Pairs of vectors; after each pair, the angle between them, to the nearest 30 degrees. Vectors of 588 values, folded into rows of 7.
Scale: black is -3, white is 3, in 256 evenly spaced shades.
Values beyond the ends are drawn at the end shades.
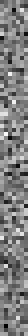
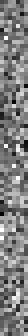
90 degrees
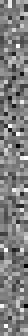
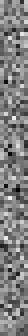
120 degrees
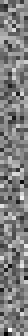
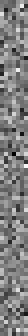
90 degrees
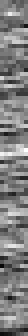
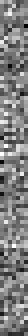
60 degrees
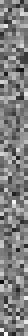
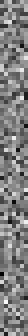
150 degrees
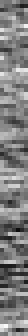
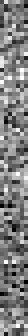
60 degrees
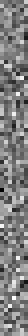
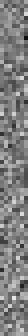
30 degrees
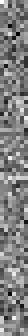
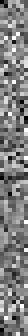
150 degrees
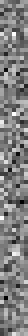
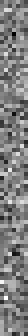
150 degrees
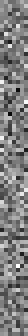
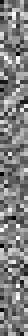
120 degrees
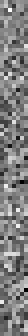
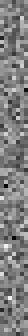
90 degrees
